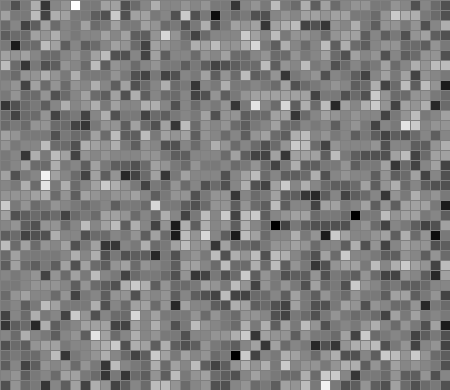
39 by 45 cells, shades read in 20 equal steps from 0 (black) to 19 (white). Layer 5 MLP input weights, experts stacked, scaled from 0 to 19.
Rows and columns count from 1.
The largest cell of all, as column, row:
8, 1
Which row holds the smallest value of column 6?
12
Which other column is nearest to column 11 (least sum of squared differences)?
37
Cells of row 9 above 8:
28
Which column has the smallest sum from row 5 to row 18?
18
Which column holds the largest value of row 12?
42
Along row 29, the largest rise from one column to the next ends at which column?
36
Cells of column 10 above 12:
8
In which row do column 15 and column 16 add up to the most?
11
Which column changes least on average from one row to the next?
2
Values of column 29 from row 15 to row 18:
11 4 9 7
